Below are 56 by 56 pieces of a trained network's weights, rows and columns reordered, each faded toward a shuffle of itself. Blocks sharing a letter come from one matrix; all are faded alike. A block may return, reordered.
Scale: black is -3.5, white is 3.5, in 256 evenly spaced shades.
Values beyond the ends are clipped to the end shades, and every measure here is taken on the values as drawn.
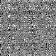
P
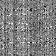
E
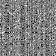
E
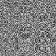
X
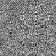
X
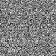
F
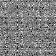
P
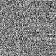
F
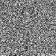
F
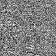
F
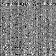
E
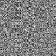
X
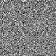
X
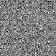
F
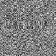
X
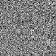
X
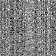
E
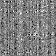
E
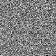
F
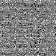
P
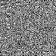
F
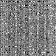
E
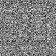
F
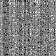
E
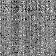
E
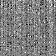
E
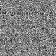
F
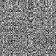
X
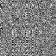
X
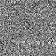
F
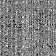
E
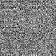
F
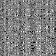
E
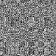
X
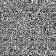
F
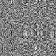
X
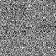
F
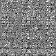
P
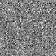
F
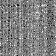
E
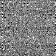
P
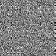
X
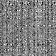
E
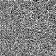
F
